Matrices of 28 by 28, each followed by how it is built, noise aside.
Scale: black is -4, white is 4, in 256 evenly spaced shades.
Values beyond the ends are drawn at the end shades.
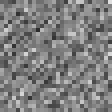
Hankel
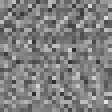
repeating columns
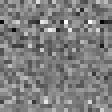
uneven rows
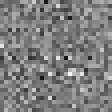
uneven rows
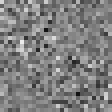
block diagonal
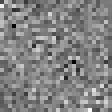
block diagonal
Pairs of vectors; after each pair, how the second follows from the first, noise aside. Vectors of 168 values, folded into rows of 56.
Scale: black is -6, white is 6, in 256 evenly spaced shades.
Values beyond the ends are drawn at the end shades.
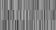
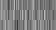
sign-scrambled.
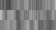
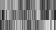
reversed, negated, scaled up.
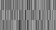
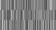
wrapped around, negated.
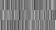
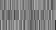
negated.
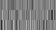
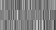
wrapped around, negated.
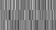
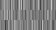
shuffled.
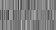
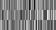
reversed, negated, scaled up.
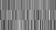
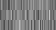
copied.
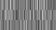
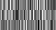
scaled up.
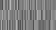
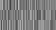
negated.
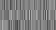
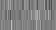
wrapped around, negated, partly zeroed.
